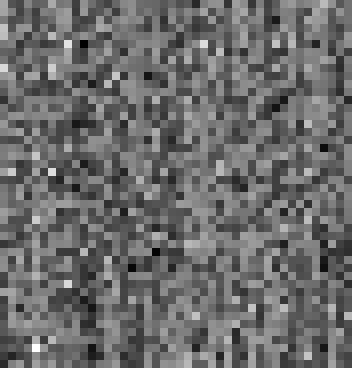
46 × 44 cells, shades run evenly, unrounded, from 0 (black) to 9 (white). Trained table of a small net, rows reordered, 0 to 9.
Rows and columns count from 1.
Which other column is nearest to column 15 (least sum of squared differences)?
27
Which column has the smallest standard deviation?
38
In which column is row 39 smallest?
12
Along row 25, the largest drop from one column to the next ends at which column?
4
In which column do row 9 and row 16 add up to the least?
43
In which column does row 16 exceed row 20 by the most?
39
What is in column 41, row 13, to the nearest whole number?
5
